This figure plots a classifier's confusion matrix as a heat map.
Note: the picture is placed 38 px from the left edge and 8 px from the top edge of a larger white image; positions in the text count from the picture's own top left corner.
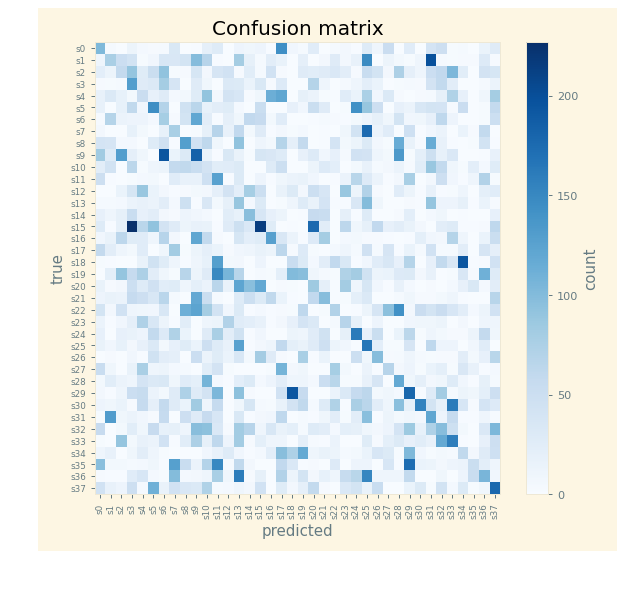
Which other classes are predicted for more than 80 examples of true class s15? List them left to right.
s3, s5, s20
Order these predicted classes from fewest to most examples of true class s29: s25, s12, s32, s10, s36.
s12, s36, s10, s25, s32
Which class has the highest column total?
s25
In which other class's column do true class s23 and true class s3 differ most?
s6
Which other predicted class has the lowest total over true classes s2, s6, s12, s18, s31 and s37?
s35
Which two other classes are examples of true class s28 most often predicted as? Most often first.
s10, s22
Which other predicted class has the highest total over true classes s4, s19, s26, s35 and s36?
s11
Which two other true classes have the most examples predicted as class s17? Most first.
s0, s4
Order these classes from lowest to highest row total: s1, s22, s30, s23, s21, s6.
s23, s6, s21, s1, s22, s30
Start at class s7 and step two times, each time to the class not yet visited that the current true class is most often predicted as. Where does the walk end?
s13
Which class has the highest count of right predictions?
s15
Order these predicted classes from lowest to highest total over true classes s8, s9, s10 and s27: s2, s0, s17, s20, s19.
s20, s19, s2, s0, s17
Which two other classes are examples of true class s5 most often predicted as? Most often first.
s24, s25
